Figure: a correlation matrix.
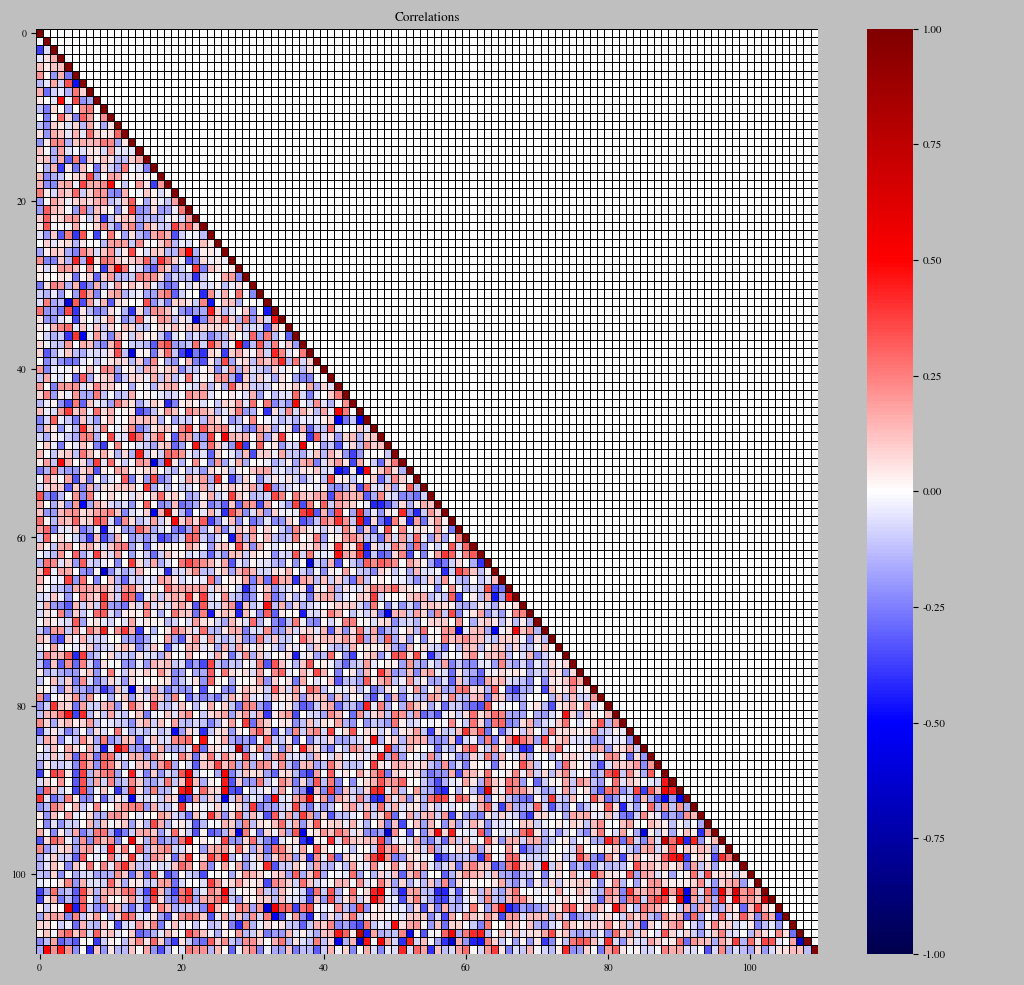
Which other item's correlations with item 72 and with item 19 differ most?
83
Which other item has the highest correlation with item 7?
27
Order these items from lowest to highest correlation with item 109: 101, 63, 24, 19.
24, 19, 101, 63
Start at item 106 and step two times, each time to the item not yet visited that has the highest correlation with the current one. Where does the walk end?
14
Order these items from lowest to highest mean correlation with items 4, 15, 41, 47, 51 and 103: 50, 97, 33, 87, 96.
33, 97, 50, 96, 87
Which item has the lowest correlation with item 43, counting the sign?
52
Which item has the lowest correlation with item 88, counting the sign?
91
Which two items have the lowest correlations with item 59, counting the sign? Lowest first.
71, 9
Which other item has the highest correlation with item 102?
103
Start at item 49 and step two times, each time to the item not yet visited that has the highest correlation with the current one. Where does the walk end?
28
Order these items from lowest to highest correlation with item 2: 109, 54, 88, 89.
89, 54, 109, 88
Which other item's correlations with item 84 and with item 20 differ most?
92
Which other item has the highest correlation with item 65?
104
